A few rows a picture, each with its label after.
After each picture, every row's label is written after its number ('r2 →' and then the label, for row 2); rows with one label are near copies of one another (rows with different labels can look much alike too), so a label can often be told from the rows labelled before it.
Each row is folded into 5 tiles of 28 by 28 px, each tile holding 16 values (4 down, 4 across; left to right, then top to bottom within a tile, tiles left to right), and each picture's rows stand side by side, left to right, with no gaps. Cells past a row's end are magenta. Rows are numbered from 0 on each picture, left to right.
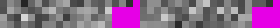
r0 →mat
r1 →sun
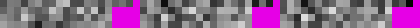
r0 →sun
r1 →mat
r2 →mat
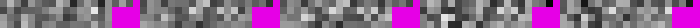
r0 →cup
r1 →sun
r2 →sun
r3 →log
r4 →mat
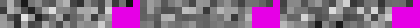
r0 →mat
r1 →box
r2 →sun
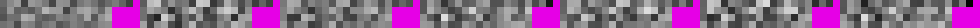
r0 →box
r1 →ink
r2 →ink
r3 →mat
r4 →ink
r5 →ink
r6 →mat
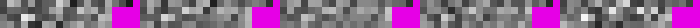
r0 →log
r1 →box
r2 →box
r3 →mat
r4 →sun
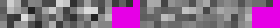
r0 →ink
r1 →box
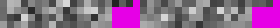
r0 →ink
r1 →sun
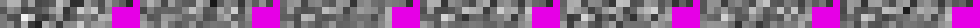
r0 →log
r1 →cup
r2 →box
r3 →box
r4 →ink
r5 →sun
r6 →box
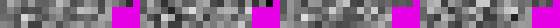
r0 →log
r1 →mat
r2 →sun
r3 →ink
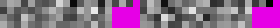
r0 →cup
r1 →mat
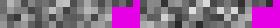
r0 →ink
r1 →sun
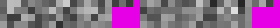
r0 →ink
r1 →cup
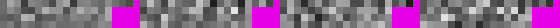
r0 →box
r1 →cup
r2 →mat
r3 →sun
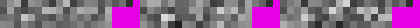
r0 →box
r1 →log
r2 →sun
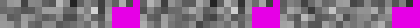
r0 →cup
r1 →cup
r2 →mat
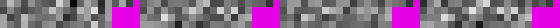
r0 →cup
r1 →sun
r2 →box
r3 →sun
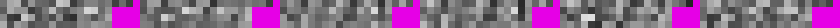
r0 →ink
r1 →box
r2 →cup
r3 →cup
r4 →log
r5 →ink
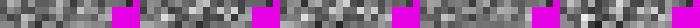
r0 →log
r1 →sun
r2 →sun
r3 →box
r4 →log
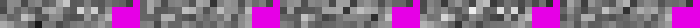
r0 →sun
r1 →box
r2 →box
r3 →sun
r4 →box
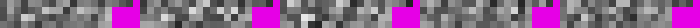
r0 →box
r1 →sun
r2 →log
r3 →cup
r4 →ink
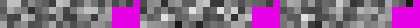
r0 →ink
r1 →sun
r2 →log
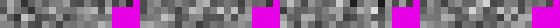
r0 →mat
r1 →sun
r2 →cup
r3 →sun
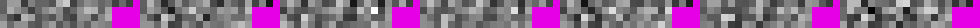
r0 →ink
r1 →mat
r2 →cup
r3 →cup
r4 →mat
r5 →log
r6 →ink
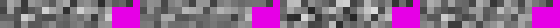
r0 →box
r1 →box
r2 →ink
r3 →log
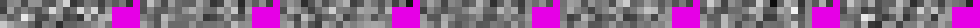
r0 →sun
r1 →cup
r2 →mat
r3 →cup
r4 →ink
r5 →cup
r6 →log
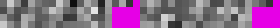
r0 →cup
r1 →log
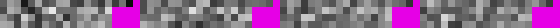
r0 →mat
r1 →sun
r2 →box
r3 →log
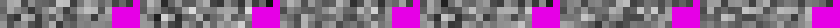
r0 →ink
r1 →mat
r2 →cup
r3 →mat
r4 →sun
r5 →box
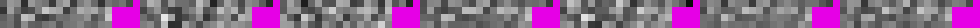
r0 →box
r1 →log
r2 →mat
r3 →box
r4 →log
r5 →box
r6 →box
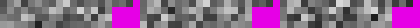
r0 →sun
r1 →ink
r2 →ink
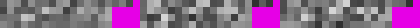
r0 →box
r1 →ink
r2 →sun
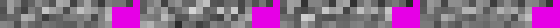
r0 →box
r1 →sun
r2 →box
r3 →box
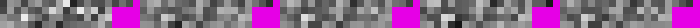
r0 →sun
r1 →log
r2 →log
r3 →log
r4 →log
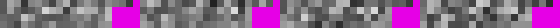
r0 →box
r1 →cup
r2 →sun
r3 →ink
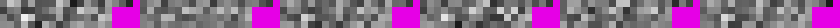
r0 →log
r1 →box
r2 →log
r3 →sun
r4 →ink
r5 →log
